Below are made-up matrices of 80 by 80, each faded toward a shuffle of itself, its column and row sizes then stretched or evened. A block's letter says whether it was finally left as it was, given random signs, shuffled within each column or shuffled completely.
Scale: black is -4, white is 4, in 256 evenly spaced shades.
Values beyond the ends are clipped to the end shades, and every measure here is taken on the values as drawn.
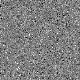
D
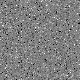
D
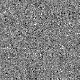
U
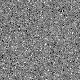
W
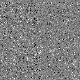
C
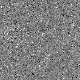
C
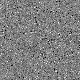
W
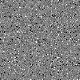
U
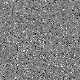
C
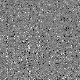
C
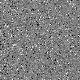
D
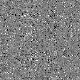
U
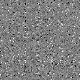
U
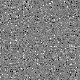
U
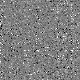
C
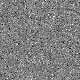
W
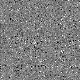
C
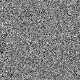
C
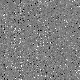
D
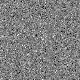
D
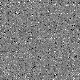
C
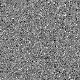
D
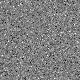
W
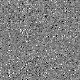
U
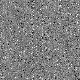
D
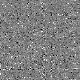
U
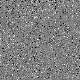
C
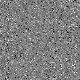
D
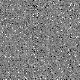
C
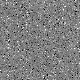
D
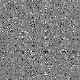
U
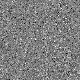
D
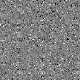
U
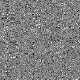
U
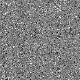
C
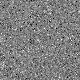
W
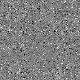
C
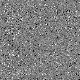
C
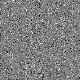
D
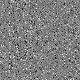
D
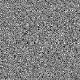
U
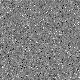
W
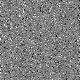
D
